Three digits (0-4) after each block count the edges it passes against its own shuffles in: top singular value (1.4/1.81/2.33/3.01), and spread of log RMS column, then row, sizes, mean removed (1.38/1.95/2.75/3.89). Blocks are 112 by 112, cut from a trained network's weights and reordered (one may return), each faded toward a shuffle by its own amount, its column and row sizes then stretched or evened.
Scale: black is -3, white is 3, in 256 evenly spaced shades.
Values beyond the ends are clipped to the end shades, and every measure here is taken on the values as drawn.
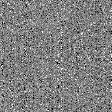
1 2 0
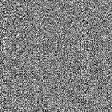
3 2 0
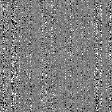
1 4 1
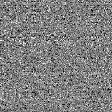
2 1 1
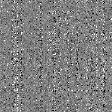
1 3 2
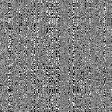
3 4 1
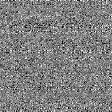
2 0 3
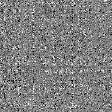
1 3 2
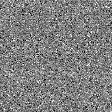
1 1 0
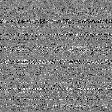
2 1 4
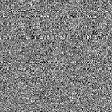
3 1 2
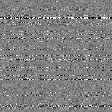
3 0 4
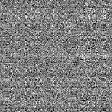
3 2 0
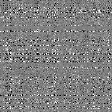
1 3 4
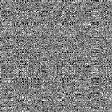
3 2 2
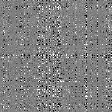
2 4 3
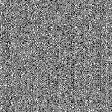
2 1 1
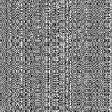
4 3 0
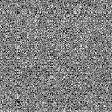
3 2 1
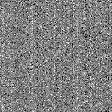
2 1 0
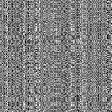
4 3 0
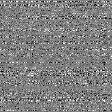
2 1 4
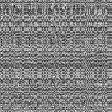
4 1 1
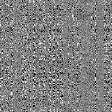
2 4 1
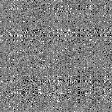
2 2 3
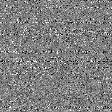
1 0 3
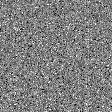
0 0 0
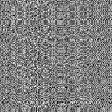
4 1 2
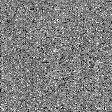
1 0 2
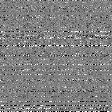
2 1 4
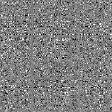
1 3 3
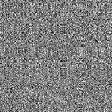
2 0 2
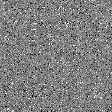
0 0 2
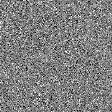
0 2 0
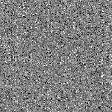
1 1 1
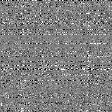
0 2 4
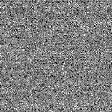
2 1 1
